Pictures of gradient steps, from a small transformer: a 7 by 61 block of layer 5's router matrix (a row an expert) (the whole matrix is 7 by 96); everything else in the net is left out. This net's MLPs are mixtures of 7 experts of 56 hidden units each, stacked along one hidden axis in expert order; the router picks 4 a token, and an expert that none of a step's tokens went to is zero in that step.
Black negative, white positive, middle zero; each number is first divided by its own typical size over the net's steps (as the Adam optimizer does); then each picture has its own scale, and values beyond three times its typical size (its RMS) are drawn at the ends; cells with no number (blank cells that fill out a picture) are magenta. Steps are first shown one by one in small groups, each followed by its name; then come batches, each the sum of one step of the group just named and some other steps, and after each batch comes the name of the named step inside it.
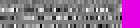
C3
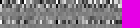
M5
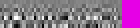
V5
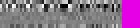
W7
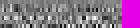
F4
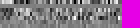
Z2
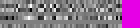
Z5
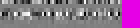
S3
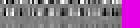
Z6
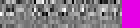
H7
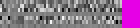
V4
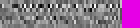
Z5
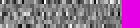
S3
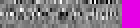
H7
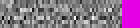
Z2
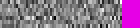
Z5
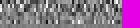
V4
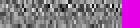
W7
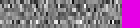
H7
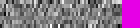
Z6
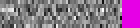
C3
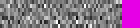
Z5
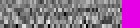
F4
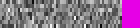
C3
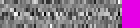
S3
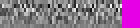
Z2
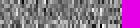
Z2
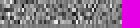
H7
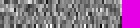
C3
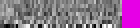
F4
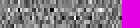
C3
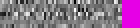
Z2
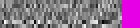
Z2
